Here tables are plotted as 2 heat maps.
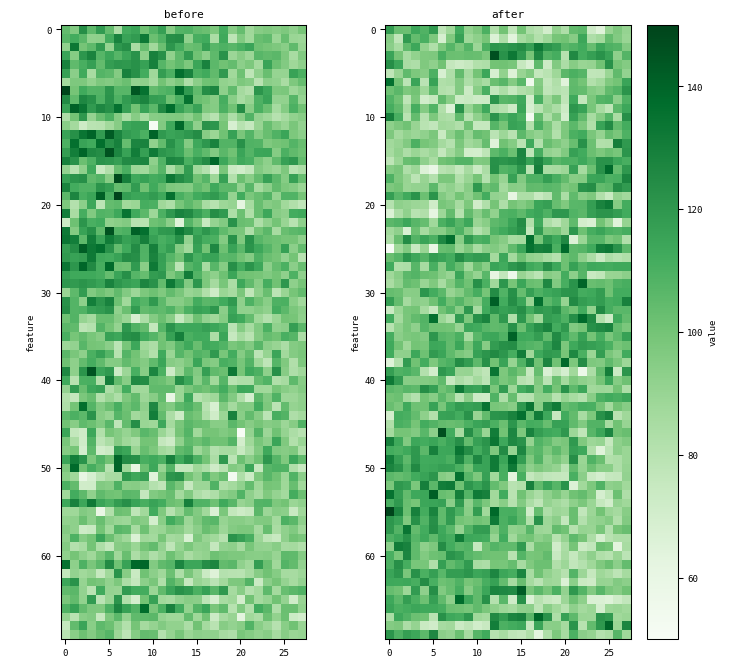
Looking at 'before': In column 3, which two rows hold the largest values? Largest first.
39, 12
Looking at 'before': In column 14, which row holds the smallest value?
58
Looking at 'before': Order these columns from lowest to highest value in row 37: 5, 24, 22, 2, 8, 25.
22, 25, 2, 8, 5, 24
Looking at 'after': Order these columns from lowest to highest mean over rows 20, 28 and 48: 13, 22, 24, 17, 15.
24, 13, 17, 15, 22
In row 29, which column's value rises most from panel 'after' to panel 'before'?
12
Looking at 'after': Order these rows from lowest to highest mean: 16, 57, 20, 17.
16, 20, 17, 57
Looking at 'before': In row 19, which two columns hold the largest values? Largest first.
6, 4
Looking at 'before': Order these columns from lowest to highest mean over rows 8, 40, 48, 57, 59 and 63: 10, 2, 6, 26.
2, 26, 10, 6
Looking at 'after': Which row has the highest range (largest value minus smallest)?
25
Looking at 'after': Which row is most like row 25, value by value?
21
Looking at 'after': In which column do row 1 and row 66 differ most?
6
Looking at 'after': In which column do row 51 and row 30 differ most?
14
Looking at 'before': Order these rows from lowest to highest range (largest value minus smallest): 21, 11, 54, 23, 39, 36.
36, 54, 21, 23, 39, 11
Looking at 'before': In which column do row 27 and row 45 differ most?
10
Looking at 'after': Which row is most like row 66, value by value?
54
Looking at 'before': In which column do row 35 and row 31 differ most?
19
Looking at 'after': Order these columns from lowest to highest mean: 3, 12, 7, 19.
19, 7, 3, 12
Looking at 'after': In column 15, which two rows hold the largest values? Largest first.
64, 44
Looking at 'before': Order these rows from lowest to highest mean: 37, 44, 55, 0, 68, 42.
55, 42, 68, 44, 37, 0
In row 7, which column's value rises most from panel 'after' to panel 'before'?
9
